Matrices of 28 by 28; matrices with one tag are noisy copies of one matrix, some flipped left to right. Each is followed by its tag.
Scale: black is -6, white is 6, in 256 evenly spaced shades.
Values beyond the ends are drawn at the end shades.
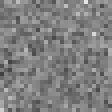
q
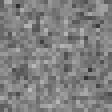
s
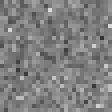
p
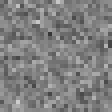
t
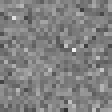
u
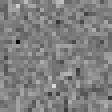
t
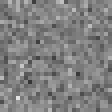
t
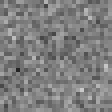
p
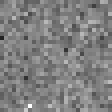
s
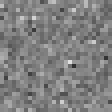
t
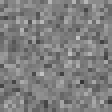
t
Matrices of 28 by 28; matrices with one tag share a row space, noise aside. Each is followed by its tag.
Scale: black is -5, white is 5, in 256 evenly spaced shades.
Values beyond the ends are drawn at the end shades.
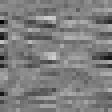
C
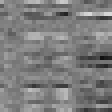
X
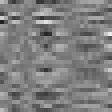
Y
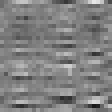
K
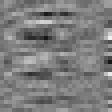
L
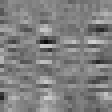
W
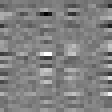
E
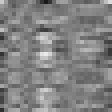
Y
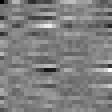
C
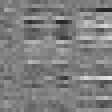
X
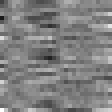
C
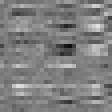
K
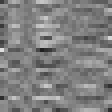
Y
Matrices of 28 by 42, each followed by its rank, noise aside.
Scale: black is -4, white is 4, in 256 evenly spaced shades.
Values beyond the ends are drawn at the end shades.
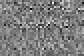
six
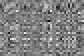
four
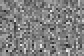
six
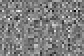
six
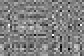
four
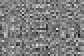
five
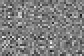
seven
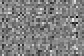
five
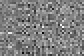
seven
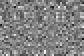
six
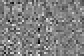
seven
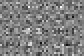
five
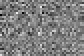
six
